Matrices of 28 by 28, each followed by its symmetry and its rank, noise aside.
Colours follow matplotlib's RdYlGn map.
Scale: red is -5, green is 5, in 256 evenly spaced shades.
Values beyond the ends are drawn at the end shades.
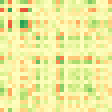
symmetric, rank two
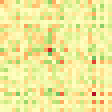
symmetric, rank two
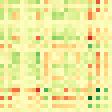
symmetric, rank two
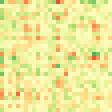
no symmetry, rank three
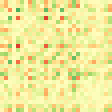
symmetric, rank three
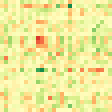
no symmetry, rank three
